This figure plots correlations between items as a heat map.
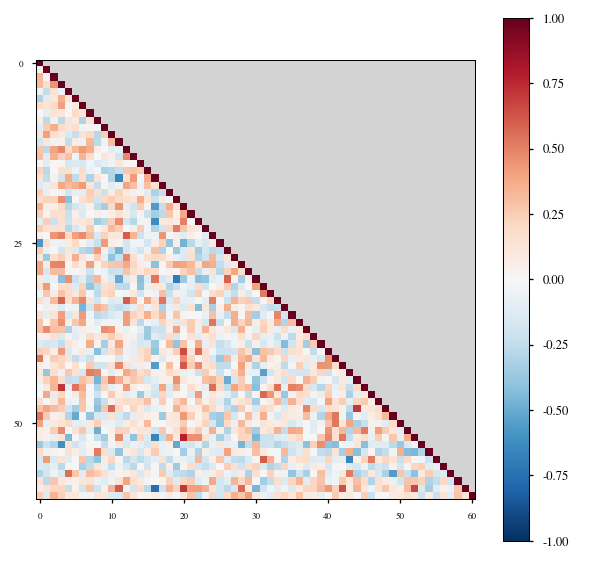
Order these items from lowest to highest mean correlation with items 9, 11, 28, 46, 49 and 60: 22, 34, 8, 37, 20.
8, 34, 22, 20, 37
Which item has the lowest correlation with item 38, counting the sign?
15
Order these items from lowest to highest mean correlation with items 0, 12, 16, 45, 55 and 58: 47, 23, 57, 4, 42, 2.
57, 23, 42, 4, 47, 2
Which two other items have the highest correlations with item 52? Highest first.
20, 59
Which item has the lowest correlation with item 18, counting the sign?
25
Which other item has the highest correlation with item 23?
19
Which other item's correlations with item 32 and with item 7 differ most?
31
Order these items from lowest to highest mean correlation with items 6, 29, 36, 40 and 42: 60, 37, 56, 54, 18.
54, 56, 37, 18, 60
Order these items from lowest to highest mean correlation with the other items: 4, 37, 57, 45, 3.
57, 4, 37, 45, 3
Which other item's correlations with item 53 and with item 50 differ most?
41
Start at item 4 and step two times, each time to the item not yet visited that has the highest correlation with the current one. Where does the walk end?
43
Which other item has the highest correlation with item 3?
45
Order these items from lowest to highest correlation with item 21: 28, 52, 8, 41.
8, 41, 28, 52
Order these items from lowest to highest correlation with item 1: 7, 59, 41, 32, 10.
7, 41, 59, 32, 10
